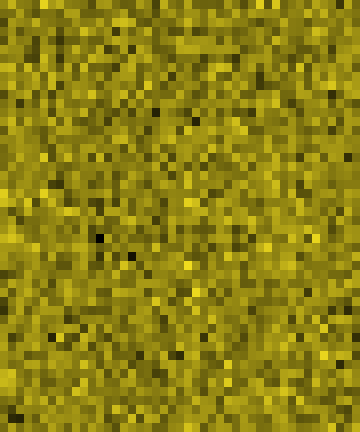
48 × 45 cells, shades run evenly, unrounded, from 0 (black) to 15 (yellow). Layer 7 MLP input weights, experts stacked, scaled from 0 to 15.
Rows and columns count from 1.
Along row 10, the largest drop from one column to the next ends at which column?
8
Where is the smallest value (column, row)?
13, 27
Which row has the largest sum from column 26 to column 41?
25
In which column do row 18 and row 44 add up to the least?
44
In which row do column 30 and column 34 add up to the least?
26
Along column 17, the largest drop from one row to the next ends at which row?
29
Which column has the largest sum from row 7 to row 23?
2
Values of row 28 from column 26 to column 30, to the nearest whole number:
9 5 8 9 5
